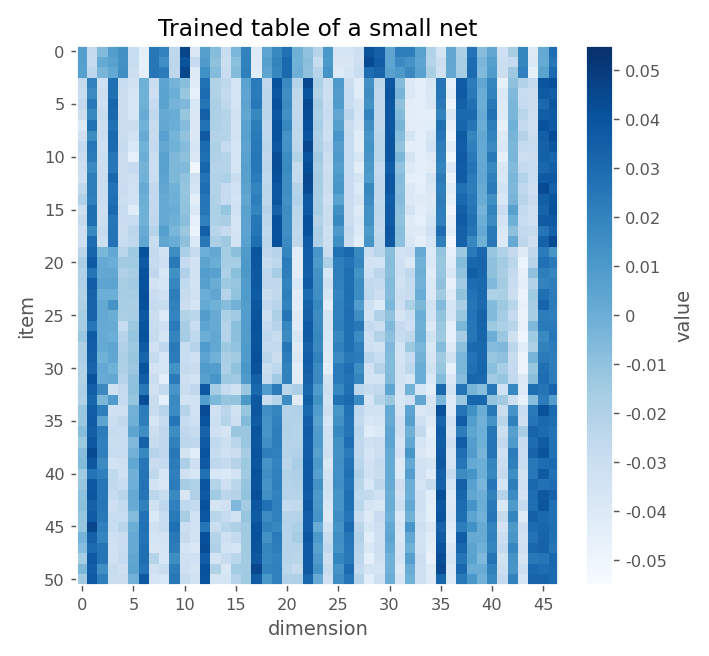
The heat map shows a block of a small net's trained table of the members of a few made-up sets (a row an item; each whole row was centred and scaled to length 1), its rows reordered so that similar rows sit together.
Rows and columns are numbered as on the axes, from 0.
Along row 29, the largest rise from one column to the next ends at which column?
22
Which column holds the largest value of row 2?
10
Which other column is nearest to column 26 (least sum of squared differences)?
23
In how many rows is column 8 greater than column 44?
19
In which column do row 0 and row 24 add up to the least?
11
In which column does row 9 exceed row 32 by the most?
3
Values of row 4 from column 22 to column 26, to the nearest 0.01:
0.04 -0.02 -0.03 0.01 -0.03
